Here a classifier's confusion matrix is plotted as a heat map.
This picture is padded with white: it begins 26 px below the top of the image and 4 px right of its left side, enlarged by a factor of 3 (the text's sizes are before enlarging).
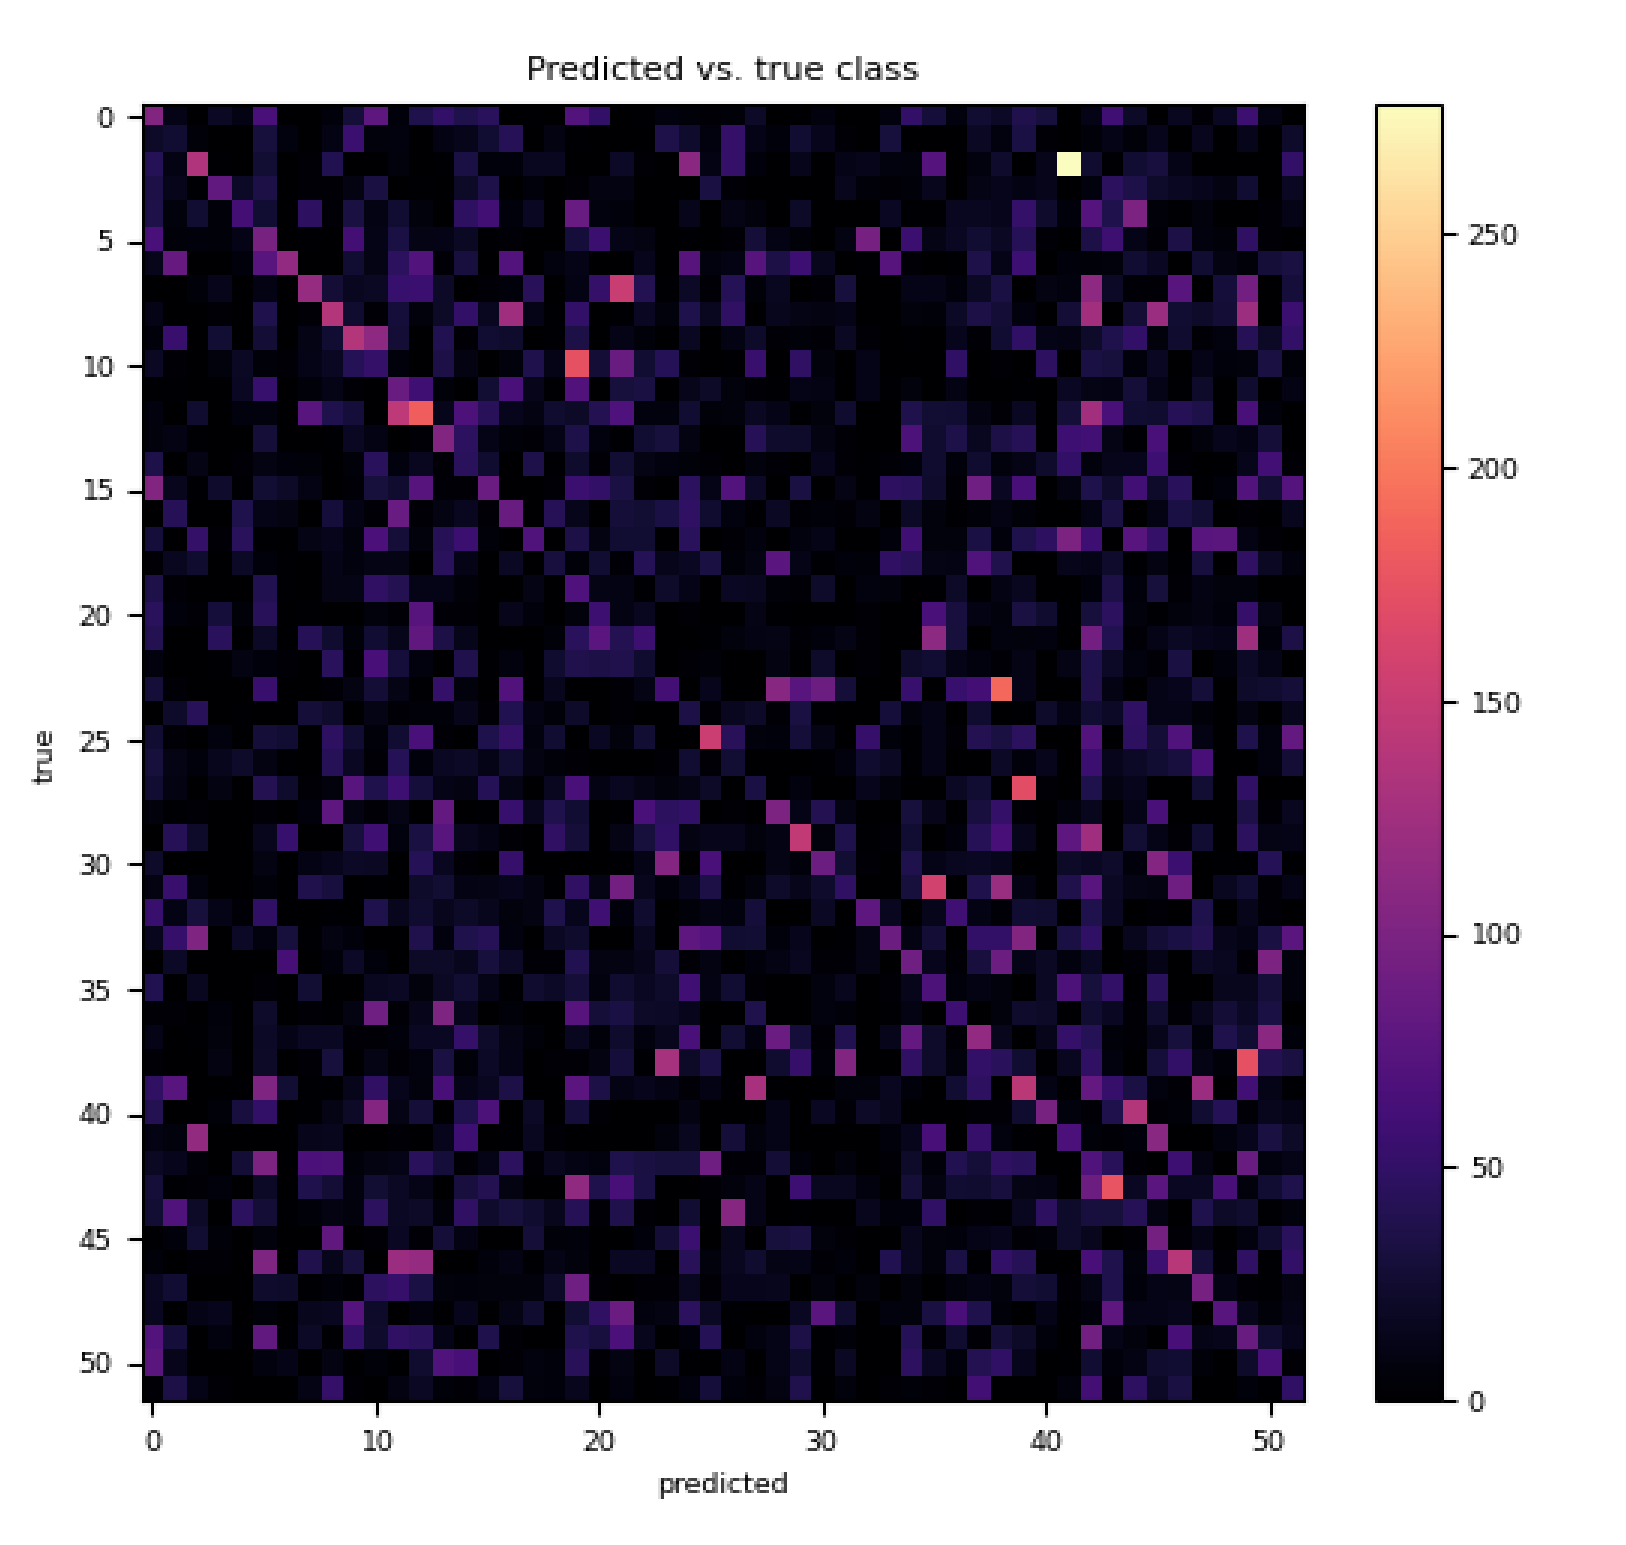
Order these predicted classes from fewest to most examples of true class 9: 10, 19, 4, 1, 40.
4, 40, 19, 1, 10
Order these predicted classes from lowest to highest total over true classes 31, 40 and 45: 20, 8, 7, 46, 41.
20, 7, 41, 46, 8
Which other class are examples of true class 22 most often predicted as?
10
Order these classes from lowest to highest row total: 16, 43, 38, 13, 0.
16, 13, 0, 38, 43
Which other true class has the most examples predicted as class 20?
21
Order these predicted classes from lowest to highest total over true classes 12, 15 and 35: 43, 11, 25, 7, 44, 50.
25, 50, 44, 7, 43, 11
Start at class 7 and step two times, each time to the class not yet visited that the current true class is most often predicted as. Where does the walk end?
49
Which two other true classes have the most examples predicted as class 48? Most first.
17, 43
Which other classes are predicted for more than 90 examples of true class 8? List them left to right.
16, 42, 45, 49
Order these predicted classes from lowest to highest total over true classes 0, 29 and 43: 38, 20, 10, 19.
20, 38, 10, 19
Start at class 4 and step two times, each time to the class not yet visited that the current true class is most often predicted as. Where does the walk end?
26
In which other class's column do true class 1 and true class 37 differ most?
50
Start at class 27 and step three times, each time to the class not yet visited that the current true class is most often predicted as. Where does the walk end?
19
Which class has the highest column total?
42
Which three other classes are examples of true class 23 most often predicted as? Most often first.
38, 28, 30
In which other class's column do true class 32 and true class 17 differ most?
41
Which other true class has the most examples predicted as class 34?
37
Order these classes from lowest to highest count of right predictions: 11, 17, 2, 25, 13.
17, 11, 13, 2, 25
